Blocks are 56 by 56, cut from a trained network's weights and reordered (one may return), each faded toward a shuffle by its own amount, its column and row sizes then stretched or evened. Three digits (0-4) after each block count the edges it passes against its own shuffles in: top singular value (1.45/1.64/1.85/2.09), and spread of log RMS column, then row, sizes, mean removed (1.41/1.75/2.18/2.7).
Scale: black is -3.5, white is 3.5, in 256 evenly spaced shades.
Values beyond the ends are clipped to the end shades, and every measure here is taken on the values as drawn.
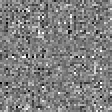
0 3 3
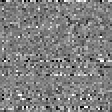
1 1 4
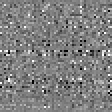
2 2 4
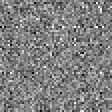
1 1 2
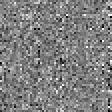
0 3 1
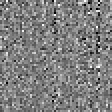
0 3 1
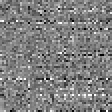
4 2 4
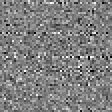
3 2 3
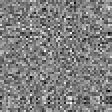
4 2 2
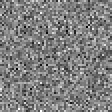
1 0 1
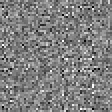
3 2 1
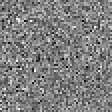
1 2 0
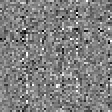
1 3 2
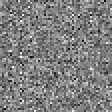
1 1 0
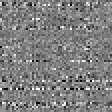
4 2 4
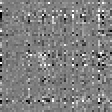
0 4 4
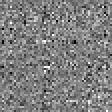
2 3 2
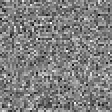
2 0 0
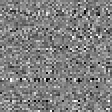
3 2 4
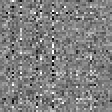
2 3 2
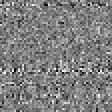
3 1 3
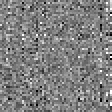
2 3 2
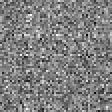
3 1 1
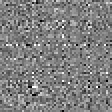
2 2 3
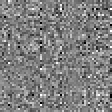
4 3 2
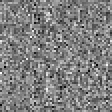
1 1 0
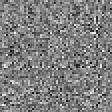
3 1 2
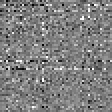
0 2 4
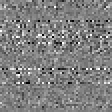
2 1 4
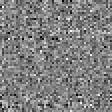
1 1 3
